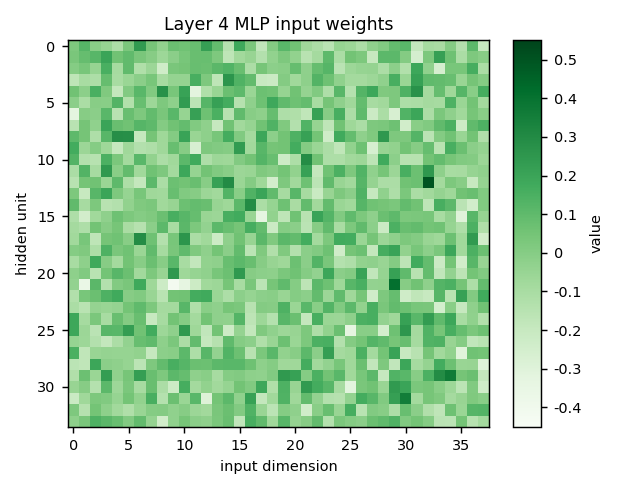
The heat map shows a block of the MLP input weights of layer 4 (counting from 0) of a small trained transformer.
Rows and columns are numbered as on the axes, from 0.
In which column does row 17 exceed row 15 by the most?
17
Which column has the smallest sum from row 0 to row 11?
27
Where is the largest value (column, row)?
32, 12
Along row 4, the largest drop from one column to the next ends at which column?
11
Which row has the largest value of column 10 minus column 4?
4
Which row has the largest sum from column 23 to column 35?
29
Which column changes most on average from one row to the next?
33
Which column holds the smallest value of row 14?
36
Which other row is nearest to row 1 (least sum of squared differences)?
18
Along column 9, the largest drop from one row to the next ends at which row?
21
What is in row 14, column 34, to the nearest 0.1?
0.1
